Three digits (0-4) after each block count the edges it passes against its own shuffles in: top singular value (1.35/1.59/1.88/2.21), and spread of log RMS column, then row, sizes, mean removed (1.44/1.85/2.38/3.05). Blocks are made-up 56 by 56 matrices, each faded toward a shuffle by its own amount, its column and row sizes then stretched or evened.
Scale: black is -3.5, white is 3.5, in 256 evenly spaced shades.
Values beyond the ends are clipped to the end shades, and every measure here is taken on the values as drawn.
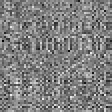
4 0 2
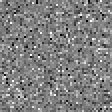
2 0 0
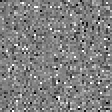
2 1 0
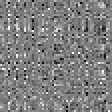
4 3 1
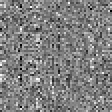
2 2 0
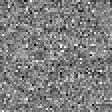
2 0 0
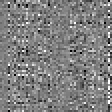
3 4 1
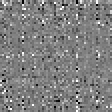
3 3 2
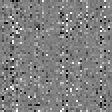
1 4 1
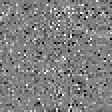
2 1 1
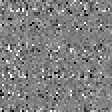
2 1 3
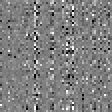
4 4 0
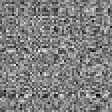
4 0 2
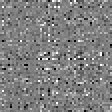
3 2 3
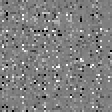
0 3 2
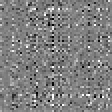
4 3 2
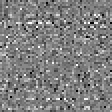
3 0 2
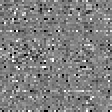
0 1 4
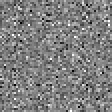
2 1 0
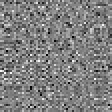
4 1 2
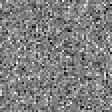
1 0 0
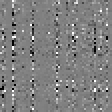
3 4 2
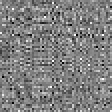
4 1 1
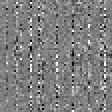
3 4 1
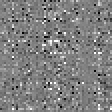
0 3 3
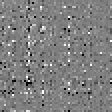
2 3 2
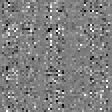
3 3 1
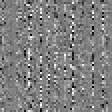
3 4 0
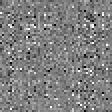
2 3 2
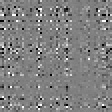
4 4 4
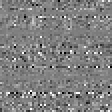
1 1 4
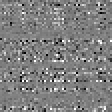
3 2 4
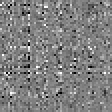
3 3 2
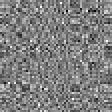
4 0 1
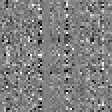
2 4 1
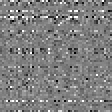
4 1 4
